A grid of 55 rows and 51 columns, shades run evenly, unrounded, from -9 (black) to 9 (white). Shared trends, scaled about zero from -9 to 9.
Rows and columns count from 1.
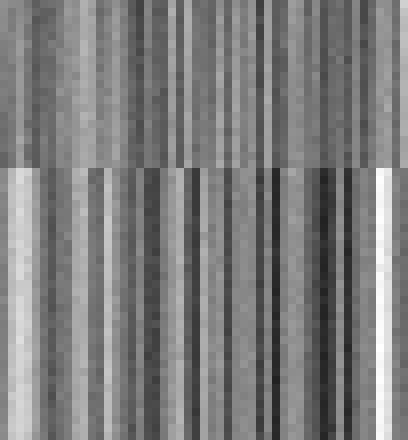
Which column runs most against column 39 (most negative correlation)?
1
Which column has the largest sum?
48
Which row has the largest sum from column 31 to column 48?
19
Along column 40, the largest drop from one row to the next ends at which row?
22
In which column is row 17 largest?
51
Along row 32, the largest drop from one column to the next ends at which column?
44
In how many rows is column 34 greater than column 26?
21
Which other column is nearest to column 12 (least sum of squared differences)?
34
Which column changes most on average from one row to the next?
4
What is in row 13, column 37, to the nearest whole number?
1
